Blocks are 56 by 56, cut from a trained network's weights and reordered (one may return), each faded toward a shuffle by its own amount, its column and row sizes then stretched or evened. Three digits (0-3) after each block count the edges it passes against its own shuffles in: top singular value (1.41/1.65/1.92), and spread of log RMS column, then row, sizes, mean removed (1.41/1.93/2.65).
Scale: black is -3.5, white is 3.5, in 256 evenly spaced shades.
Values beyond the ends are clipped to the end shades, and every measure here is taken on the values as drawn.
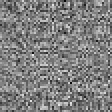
3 1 0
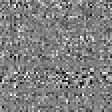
0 2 3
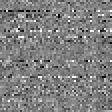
1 1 3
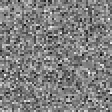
2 0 0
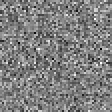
1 0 1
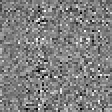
1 2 2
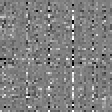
3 3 2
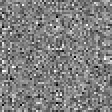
1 1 0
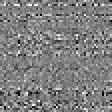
3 2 3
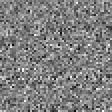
0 0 2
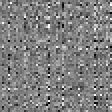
3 3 2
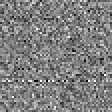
2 0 1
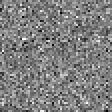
0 1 1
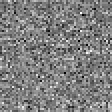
1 0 2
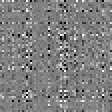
2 3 3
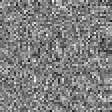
2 1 0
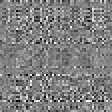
3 2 3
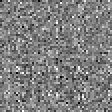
1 2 1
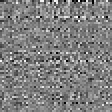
2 1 3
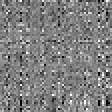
3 3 2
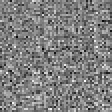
2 0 1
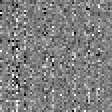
1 3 0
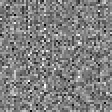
1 2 0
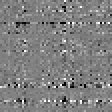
2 2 3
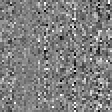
1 3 0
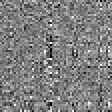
3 2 1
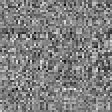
3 1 2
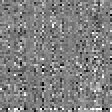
2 3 2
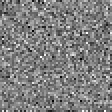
0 0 1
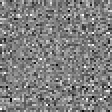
2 1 2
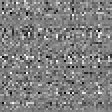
2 2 3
